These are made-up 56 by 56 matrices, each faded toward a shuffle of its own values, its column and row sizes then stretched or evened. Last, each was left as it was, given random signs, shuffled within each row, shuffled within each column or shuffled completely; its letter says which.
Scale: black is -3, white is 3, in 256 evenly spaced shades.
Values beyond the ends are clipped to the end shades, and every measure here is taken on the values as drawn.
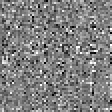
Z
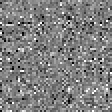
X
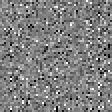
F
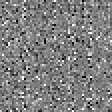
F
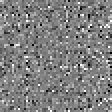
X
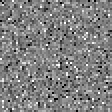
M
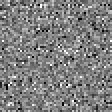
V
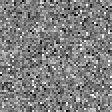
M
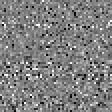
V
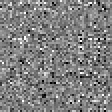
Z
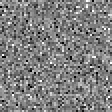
M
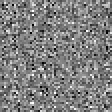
Z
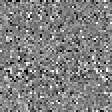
Z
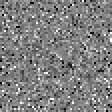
M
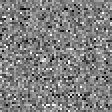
V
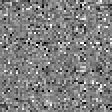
Z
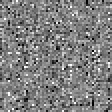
F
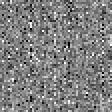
F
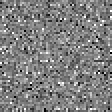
V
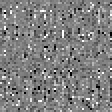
X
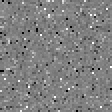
M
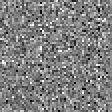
F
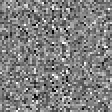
F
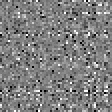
X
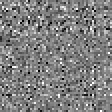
X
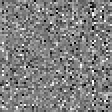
F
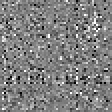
X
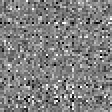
Z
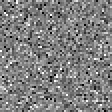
M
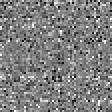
X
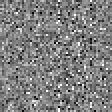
F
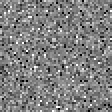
M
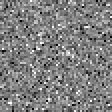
M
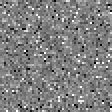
M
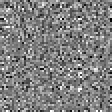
X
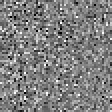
F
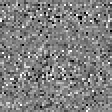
V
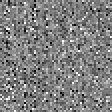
F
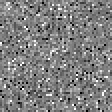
M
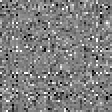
X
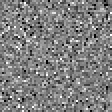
M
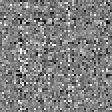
Z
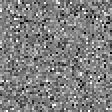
M
